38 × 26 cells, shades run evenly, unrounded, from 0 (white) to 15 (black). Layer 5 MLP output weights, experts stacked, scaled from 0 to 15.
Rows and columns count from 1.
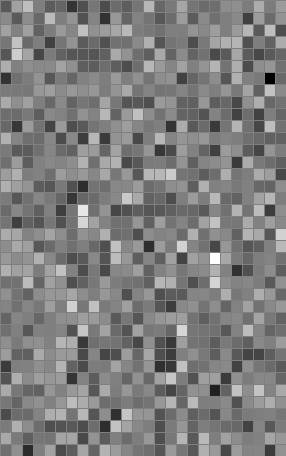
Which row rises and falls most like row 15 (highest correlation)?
27
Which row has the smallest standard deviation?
8
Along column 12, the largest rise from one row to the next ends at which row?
18
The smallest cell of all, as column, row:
20, 22
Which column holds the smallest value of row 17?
12
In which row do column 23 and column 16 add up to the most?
30
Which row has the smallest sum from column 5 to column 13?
3
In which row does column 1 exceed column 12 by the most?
35
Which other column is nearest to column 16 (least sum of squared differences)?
15
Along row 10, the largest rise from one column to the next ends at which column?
11
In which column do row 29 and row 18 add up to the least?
24
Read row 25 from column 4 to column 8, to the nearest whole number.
7 6 6 5 7
